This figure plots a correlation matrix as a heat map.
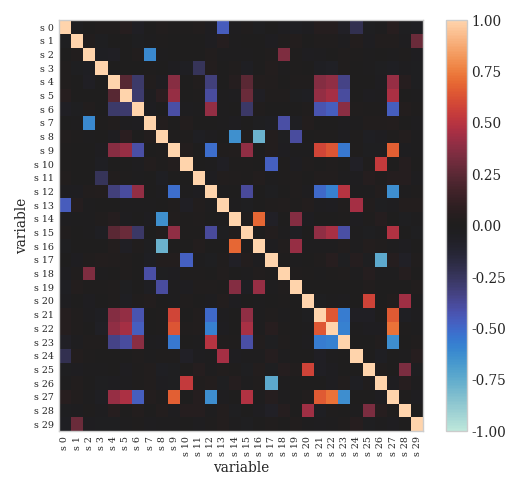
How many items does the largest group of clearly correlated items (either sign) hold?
10
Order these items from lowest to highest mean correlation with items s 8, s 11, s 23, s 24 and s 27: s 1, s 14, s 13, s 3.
s 14, s 3, s 1, s 13
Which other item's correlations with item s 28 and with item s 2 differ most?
s 7
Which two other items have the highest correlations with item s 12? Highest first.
s 23, s 6
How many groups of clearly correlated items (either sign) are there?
8
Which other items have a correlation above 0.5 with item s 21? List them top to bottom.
s 9, s 22, s 27
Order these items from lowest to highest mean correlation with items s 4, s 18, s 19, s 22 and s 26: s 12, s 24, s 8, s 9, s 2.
s 12, s 8, s 24, s 2, s 9
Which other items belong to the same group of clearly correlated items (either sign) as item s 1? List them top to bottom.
s 29
